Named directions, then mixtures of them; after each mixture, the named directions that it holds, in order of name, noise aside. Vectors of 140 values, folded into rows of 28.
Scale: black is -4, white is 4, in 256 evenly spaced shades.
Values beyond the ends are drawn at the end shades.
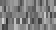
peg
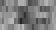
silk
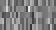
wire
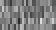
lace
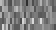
lace, peg.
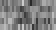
silk, wire.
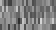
lace.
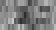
silk.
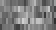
peg, silk.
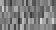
lace.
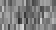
lace, silk.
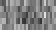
peg, silk.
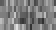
peg, silk, wire.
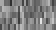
lace.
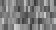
peg, silk, wire.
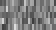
peg, wire.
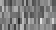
lace.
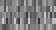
lace, peg.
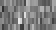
lace, silk.
